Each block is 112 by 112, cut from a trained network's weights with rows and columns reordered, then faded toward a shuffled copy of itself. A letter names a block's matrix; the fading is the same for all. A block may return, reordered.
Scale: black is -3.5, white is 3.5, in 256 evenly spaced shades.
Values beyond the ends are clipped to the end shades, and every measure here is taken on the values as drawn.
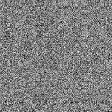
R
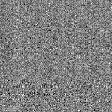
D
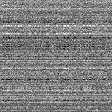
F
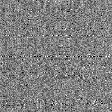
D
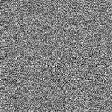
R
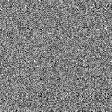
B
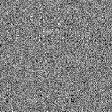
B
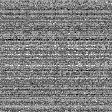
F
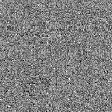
B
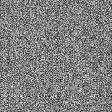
R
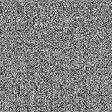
B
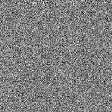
B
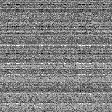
F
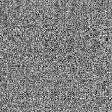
D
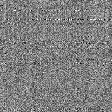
R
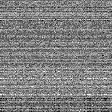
F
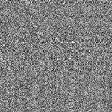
R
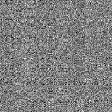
D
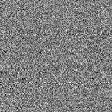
R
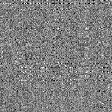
D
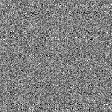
D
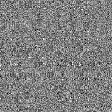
B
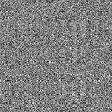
D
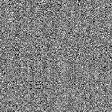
D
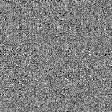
D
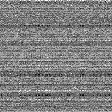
F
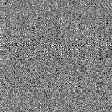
D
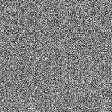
R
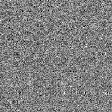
B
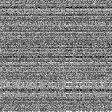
F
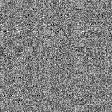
R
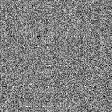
R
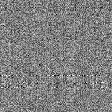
R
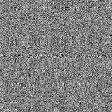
D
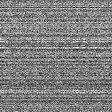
F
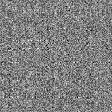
R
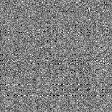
D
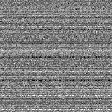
F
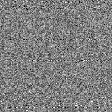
D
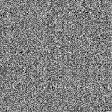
R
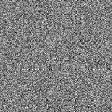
R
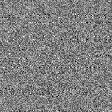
D
